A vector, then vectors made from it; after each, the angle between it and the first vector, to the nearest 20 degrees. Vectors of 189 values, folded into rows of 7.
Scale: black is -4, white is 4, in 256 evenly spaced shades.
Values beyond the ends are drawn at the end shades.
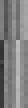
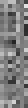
100 degrees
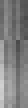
140 degrees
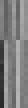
20 degrees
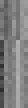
20 degrees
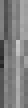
20 degrees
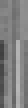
40 degrees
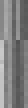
160 degrees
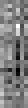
120 degrees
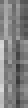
160 degrees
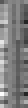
140 degrees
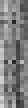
140 degrees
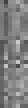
60 degrees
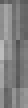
140 degrees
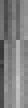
20 degrees
